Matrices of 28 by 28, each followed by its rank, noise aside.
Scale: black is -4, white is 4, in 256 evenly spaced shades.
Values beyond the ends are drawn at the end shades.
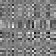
two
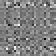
three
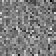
eight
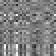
two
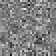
six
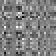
two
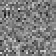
eight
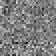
eight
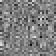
four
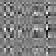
two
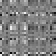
two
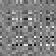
two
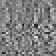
four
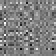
three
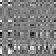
two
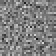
eight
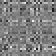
three
